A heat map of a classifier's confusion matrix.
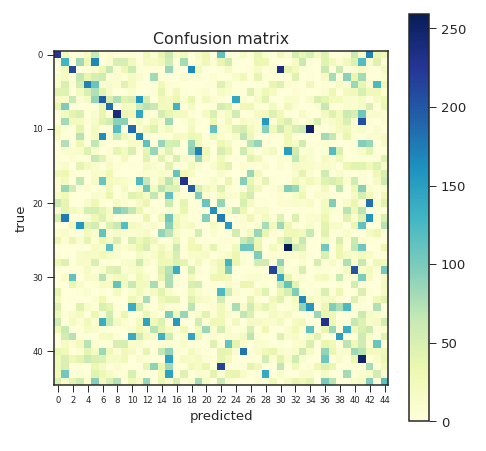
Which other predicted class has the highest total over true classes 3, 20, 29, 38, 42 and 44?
22
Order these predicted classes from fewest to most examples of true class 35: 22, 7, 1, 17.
1, 22, 7, 17
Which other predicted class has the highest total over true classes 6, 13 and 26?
31
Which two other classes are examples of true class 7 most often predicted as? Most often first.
16, 1
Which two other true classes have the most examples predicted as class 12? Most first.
36, 18
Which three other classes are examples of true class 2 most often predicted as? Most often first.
30, 18, 15
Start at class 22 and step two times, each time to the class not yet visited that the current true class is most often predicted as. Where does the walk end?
5
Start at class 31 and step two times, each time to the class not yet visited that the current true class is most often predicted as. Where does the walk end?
11
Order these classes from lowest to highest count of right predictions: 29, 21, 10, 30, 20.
20, 30, 21, 10, 29
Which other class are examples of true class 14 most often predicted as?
19
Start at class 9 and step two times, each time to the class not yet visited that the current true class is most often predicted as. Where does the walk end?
15
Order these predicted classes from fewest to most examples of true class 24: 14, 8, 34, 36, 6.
8, 36, 34, 14, 6
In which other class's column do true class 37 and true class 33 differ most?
39
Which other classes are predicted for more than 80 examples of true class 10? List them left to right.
8, 21, 28, 34
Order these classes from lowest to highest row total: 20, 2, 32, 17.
32, 20, 2, 17
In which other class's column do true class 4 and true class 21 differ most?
43
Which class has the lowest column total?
35
